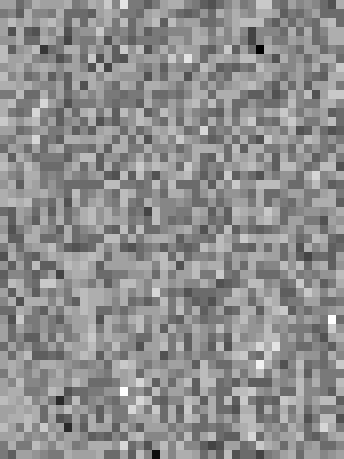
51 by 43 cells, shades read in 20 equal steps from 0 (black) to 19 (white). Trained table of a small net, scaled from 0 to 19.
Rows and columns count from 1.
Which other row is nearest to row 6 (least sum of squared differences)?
16
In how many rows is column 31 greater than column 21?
28
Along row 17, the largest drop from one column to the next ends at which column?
31
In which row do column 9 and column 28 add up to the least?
48
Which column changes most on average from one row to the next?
33
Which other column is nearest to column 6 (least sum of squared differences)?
13
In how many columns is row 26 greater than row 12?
17
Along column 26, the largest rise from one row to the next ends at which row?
15
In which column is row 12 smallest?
9
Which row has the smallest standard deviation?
42
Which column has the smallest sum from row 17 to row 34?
27
